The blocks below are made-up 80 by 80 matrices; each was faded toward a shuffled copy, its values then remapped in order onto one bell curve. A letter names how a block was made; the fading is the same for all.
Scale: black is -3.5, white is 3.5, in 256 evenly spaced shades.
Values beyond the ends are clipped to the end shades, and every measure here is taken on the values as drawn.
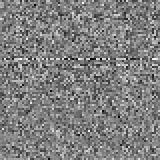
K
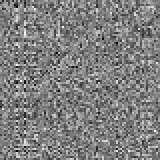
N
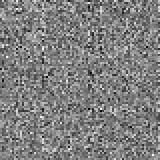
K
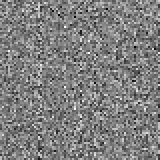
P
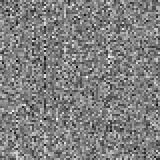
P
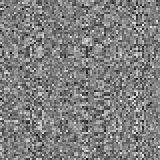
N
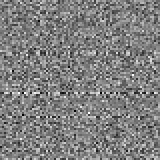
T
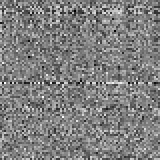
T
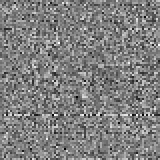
K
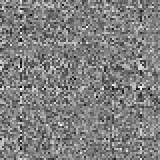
K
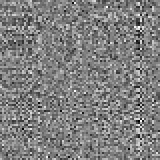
N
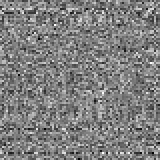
T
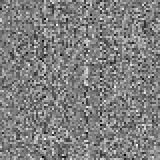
P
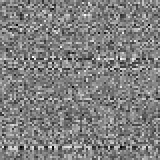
T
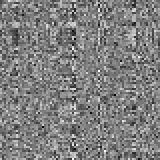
N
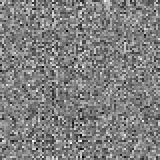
K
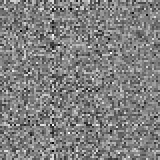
K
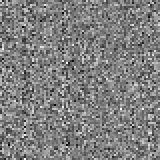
P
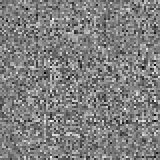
K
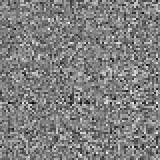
K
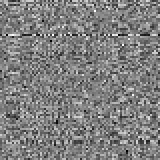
T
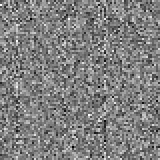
P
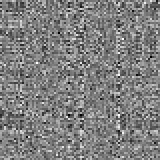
N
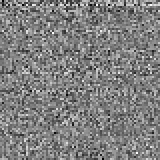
K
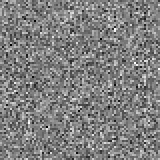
P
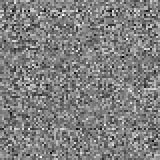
K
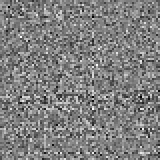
K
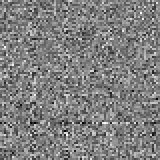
K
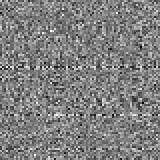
T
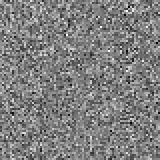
P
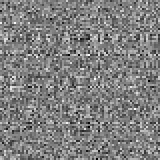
T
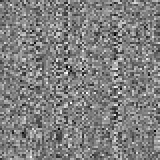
N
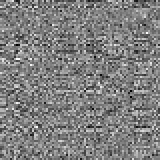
T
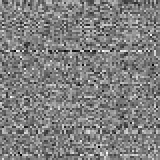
T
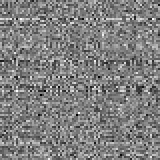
T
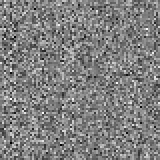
P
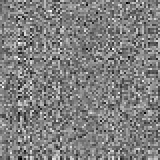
N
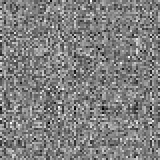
N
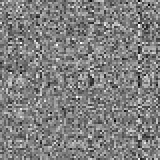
N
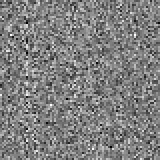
P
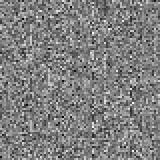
P
